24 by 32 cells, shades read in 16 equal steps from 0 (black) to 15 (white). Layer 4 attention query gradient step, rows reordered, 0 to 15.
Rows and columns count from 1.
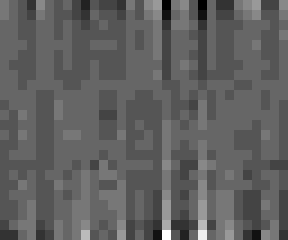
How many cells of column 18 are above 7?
2
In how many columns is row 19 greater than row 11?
6
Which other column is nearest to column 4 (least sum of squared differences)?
25
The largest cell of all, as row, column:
24, 19
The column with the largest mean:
23
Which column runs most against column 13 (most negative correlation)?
28
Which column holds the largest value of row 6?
18
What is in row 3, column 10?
4
